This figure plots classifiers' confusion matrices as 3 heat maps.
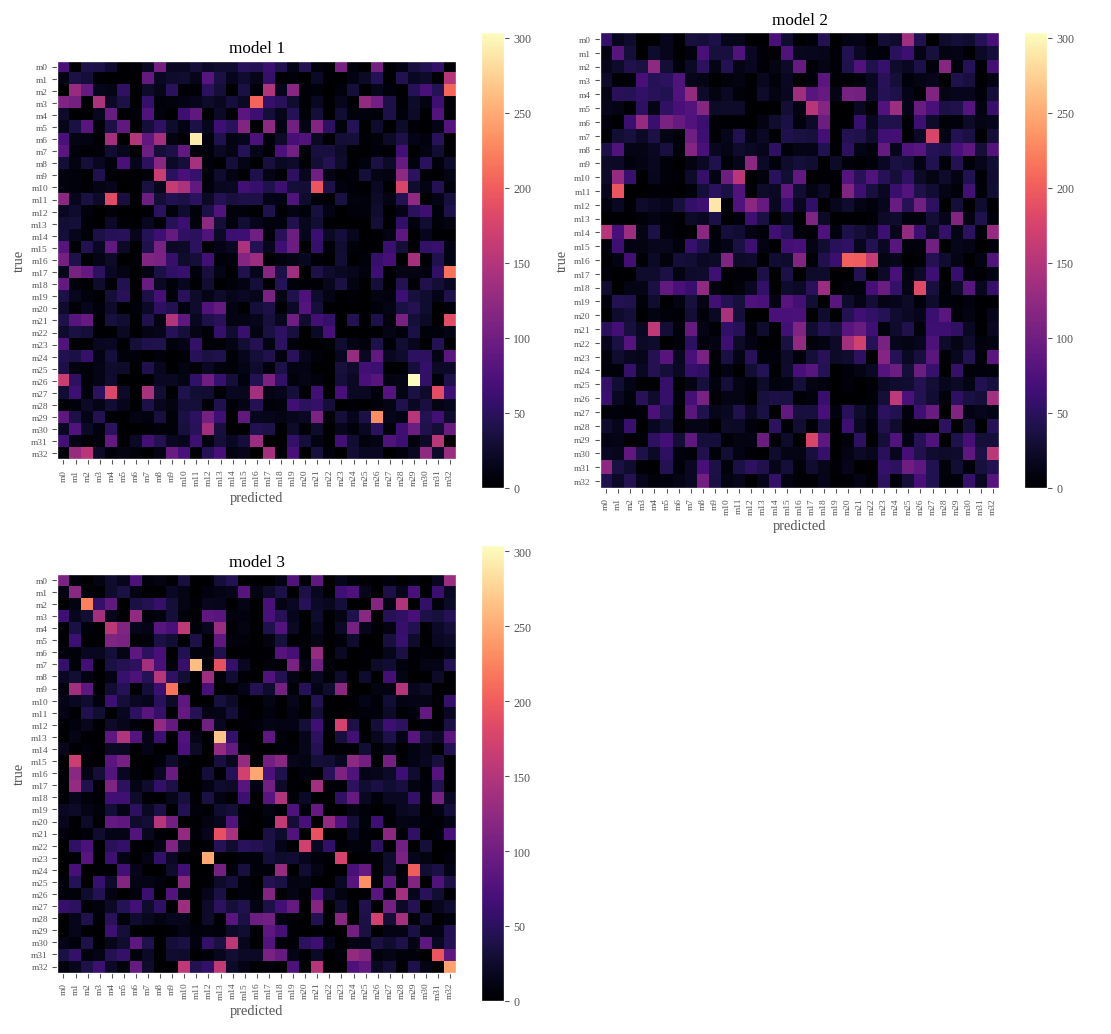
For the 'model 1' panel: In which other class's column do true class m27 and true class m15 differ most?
m31
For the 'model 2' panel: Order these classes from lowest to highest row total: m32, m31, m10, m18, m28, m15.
m28, m32, m15, m31, m10, m18
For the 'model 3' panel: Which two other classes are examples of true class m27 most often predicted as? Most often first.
m10, m21
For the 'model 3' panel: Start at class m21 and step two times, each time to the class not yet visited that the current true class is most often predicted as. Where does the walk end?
m5
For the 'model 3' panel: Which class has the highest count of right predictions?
m13
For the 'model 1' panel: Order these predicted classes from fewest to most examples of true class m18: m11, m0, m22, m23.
m11, m22, m23, m0
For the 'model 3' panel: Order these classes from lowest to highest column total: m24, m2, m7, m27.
m7, m2, m27, m24
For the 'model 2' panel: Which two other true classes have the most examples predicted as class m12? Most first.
m9, m19
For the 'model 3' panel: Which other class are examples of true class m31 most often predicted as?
m24
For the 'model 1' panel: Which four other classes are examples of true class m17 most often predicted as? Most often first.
m32, m19, m1, m2
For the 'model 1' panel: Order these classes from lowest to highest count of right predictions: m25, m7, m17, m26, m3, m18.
m18, m25, m26, m7, m17, m3
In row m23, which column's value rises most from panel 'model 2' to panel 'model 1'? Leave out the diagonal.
m0
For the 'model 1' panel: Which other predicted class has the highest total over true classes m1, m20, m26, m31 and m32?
m29
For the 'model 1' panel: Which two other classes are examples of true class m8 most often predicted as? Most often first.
m11, m28
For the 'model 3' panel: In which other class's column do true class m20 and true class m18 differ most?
m8
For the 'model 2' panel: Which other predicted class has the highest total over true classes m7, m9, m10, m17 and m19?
m27
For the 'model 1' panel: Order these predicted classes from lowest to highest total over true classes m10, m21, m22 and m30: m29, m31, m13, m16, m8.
m8, m31, m16, m13, m29
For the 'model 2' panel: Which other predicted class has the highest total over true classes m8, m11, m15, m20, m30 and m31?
m1
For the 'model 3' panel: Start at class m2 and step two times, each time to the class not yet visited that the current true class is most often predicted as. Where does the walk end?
m26
